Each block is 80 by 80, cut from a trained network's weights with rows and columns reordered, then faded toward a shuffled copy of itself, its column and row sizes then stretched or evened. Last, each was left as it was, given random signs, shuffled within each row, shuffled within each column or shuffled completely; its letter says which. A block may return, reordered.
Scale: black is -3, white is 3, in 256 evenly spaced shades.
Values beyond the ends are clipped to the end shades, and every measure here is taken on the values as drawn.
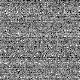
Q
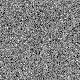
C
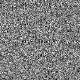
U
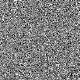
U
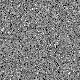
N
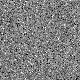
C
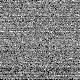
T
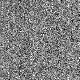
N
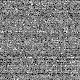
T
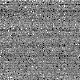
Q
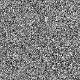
U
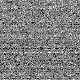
Q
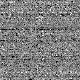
Q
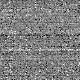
Q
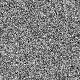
C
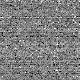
Q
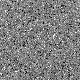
C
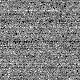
T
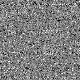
T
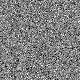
C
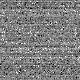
Q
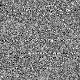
T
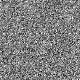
T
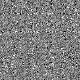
U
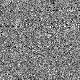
T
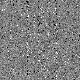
N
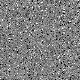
N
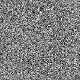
Q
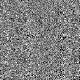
Q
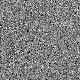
C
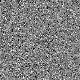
N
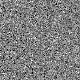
N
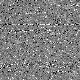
T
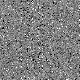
N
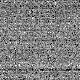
Q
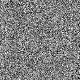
N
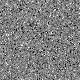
C
